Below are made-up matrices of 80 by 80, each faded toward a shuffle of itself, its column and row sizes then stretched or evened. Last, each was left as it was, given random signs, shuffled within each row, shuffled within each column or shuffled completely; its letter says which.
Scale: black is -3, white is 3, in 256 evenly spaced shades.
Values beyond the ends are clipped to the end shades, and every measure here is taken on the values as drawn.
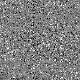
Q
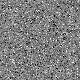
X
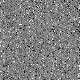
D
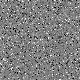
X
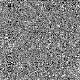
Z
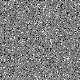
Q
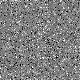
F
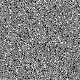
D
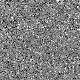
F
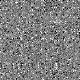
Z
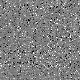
Q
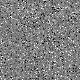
D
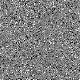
Z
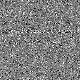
F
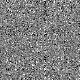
Q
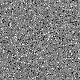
X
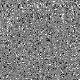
Z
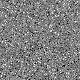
X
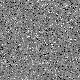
X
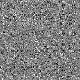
Z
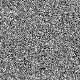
D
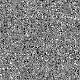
Q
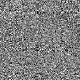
Z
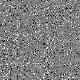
Z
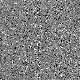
D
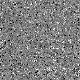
Q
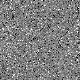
D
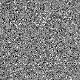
Q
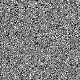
Z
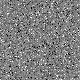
X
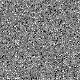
Q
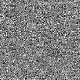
Z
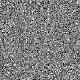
Z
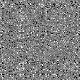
Z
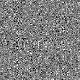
Z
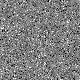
X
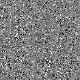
Q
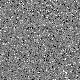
X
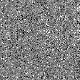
Z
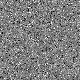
X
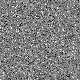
X
